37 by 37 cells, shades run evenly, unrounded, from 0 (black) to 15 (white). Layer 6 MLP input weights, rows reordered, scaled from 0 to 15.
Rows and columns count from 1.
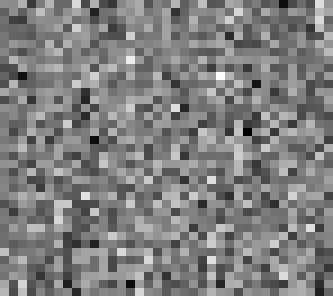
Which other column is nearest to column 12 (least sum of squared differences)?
22
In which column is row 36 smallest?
15
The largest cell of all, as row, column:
10, 25
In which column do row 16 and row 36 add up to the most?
27
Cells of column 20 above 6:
28
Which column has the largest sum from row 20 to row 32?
7
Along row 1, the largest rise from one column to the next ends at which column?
36
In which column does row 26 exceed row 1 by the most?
32
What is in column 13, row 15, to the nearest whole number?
11
